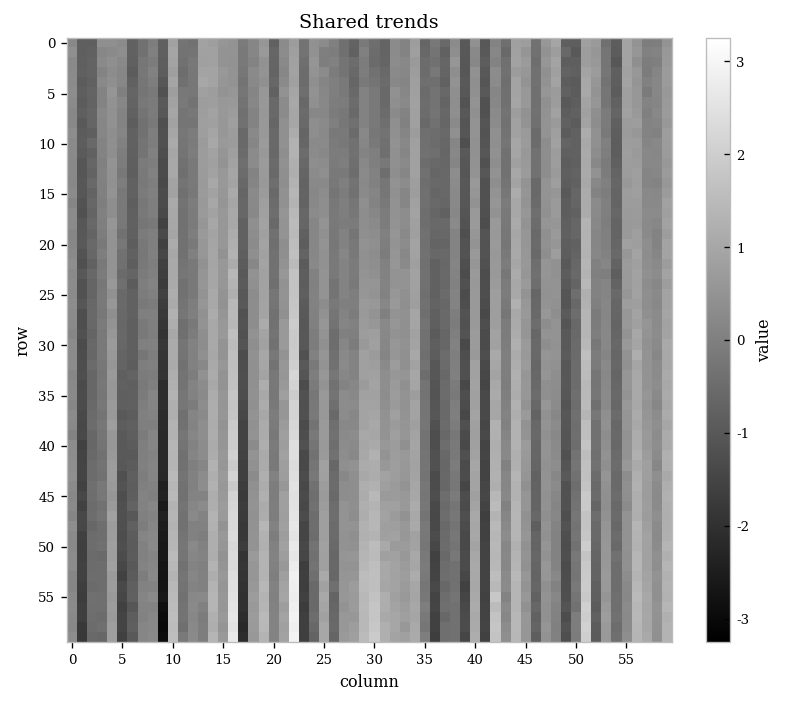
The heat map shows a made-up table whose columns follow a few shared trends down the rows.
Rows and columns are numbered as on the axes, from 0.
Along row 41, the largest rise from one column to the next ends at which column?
10
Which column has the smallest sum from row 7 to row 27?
9
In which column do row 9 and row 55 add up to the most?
22
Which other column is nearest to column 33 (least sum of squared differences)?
18
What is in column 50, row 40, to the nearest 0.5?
-0.5
